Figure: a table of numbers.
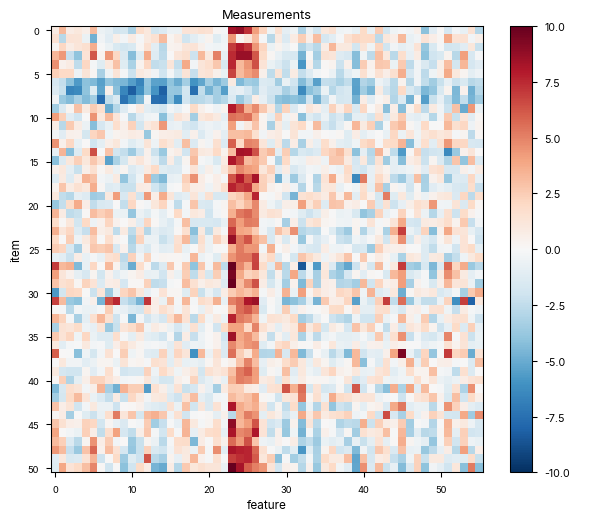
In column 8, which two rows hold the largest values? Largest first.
31, 44
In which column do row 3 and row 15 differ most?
7
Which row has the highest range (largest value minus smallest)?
27
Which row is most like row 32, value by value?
39
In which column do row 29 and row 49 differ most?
45
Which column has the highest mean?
23
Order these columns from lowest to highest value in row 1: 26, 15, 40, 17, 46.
17, 46, 15, 40, 26
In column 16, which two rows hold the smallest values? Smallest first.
8, 6
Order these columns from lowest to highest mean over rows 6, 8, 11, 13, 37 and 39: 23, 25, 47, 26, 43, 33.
33, 47, 43, 25, 26, 23
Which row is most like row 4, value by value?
46
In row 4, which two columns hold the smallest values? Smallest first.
32, 39
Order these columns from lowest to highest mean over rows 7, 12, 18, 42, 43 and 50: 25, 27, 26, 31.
31, 27, 26, 25
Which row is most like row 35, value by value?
5
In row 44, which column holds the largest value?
43
